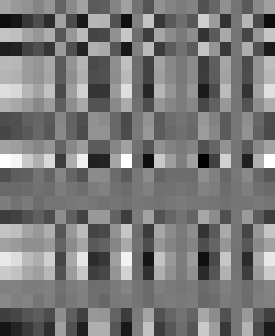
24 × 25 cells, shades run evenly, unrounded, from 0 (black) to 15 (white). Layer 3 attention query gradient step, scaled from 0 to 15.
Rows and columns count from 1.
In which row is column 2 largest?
12
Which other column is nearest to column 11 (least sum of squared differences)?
18
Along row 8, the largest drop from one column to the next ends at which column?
9
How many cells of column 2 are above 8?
12
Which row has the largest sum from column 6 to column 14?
19
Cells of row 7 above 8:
15
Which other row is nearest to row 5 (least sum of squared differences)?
6
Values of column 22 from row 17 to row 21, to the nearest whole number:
7 7 7 7 7
